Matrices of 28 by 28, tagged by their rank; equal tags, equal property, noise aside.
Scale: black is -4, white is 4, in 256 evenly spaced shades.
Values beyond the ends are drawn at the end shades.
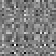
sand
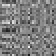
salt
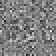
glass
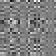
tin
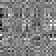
salt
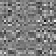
salt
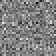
glass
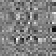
salt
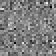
glass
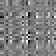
tin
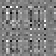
tin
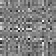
salt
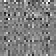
salt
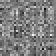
sand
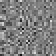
sand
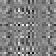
tin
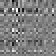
tin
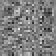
sand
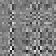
tin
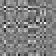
tin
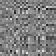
salt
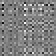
tin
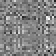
sand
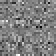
glass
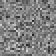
glass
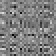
salt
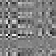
tin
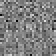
sand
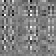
tin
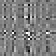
tin
